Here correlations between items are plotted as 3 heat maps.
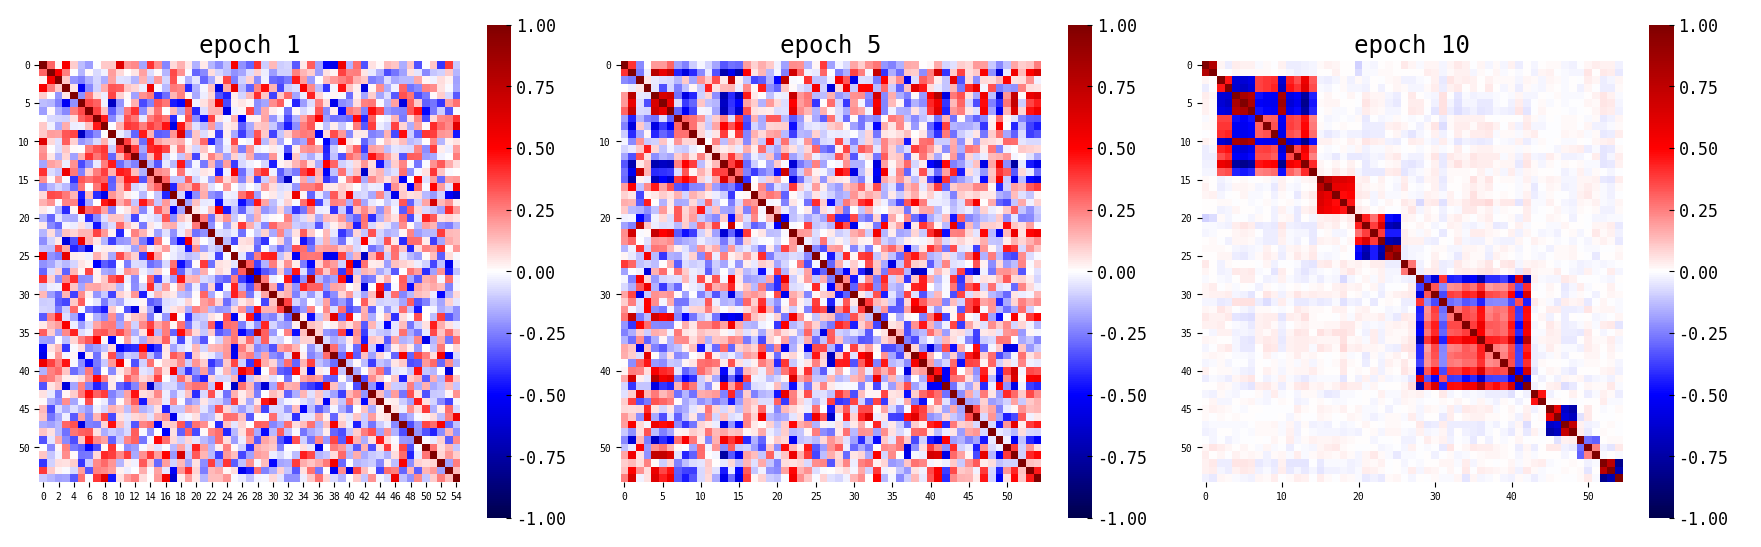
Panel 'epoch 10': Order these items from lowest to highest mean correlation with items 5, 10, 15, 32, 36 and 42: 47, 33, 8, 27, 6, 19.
8, 47, 27, 19, 33, 6
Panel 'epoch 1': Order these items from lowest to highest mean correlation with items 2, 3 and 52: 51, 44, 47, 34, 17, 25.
44, 25, 51, 17, 47, 34
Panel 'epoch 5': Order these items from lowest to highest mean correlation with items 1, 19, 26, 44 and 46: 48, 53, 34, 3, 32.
34, 48, 3, 53, 32
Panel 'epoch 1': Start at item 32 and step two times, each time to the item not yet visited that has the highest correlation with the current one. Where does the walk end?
35
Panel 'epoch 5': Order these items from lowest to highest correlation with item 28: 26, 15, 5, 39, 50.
5, 15, 26, 50, 39
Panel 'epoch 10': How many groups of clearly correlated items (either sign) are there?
10
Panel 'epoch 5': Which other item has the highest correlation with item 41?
4
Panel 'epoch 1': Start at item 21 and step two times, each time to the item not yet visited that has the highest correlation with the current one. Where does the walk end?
40
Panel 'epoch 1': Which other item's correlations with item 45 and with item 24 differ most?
34
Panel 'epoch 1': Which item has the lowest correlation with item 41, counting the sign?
26
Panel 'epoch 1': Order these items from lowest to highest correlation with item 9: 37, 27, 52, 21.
27, 21, 37, 52
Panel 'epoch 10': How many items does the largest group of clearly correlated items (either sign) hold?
15
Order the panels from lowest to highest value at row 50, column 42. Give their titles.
epoch 5, epoch 10, epoch 1
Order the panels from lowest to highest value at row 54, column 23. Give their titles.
epoch 10, epoch 1, epoch 5
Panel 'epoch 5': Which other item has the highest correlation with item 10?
19
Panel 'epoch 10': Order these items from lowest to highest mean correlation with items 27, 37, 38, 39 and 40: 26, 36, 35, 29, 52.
52, 26, 29, 35, 36
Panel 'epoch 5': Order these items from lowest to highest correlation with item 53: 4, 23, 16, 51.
23, 16, 51, 4
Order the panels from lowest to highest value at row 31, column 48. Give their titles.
epoch 10, epoch 5, epoch 1
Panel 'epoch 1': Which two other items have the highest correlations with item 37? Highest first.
42, 13
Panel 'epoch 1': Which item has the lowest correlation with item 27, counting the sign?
28
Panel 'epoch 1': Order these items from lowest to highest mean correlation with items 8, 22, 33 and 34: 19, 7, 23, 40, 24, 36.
23, 19, 36, 40, 24, 7
